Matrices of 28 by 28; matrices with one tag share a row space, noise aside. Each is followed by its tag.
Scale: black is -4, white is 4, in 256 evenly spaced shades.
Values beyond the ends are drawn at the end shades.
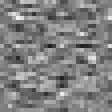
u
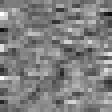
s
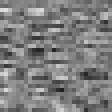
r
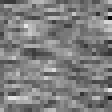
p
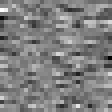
s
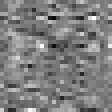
u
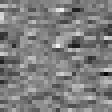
s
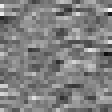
s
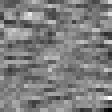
p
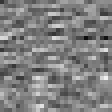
r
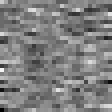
s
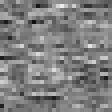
r
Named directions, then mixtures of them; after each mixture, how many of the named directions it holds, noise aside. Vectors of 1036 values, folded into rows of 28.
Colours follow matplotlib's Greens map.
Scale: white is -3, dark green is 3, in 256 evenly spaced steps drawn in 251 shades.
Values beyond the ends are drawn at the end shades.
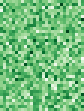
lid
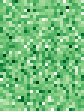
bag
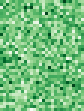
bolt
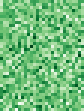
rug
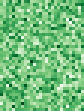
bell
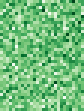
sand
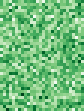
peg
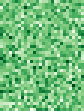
four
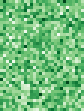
four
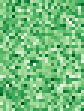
one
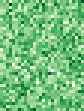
four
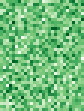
four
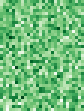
four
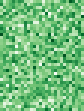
three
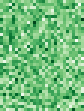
four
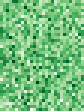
four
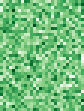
two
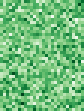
two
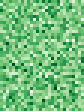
three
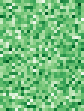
two
